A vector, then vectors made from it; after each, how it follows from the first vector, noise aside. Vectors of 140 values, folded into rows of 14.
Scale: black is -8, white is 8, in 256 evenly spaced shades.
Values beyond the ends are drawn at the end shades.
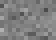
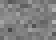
reversed.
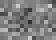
wrapped around, negated, scaled up.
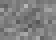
wrapped around, negated.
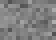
reversed.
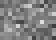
wrapped around, negated, scaled up.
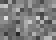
wrapped around, negated, scaled up.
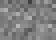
wrapped around, negated.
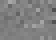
reversed, negated, partly zeroed.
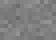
wrapped around, negated, shrunk.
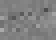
partly zeroed.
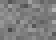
reversed.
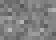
wrapped around, negated.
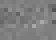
reversed, negated, partly zeroed.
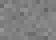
shrunk.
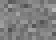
reversed.
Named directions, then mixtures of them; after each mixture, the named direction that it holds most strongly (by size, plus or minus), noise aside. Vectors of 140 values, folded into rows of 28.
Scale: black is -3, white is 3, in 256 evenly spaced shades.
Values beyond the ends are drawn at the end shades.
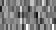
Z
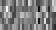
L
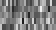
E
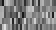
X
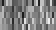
X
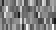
Z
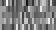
E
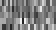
E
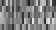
E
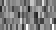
Z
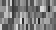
E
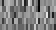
L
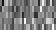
Z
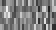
L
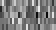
X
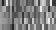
E
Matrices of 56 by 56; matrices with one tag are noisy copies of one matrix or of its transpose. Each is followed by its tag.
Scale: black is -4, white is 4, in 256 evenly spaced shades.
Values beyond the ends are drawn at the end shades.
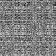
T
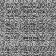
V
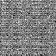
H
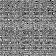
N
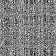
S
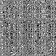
V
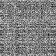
S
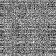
S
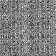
N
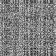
S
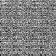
H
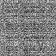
V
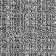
T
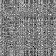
S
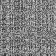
T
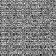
H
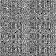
N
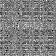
N
